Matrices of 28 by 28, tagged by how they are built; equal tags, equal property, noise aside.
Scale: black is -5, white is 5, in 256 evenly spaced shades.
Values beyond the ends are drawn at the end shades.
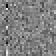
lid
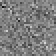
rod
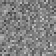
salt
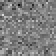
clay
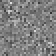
rod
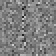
lid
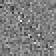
rod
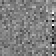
lid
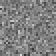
salt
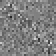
rod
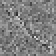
rod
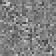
rod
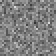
salt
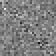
rod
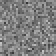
salt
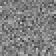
salt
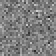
salt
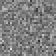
salt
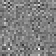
clay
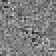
rod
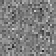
lid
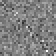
rod
